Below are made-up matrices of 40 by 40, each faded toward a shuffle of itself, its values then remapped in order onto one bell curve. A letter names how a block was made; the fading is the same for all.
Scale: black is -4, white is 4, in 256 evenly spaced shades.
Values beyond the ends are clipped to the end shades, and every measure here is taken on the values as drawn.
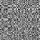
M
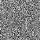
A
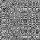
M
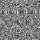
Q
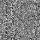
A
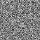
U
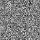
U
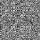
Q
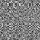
M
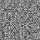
Q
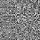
Q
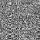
Q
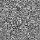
U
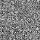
U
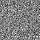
U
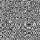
M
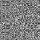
Q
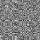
M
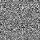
U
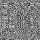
Q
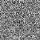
U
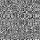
M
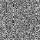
A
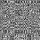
M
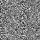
A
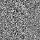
A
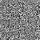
U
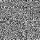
U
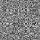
Q
